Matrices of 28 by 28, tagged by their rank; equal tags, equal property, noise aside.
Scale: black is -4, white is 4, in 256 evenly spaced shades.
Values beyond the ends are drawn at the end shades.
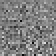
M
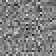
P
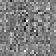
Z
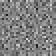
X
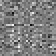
X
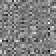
Z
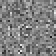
P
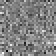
M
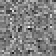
Z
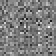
Z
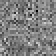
P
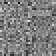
M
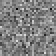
P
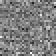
P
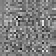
Z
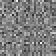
X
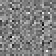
X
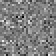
P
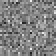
P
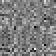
X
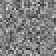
Z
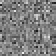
Z
